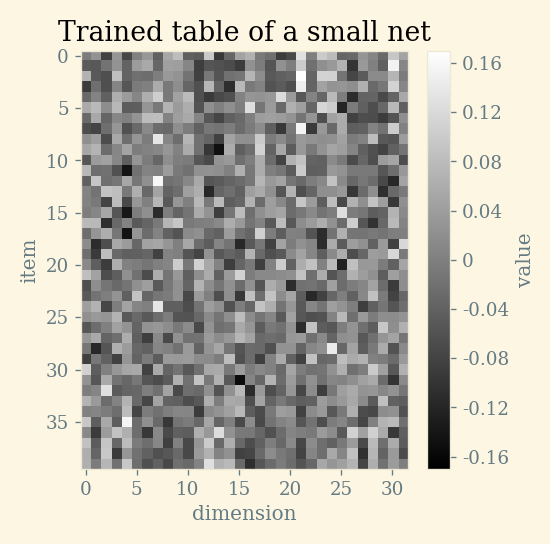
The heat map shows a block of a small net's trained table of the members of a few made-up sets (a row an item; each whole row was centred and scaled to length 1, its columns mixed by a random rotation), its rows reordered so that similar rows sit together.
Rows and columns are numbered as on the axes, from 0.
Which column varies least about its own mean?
5
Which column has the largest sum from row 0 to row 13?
21
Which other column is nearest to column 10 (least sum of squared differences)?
6
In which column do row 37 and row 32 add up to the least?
16
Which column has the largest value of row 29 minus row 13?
26
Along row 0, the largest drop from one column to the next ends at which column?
13
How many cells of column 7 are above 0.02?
13
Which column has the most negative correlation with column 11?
30
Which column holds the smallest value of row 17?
4
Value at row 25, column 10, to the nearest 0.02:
-0.06
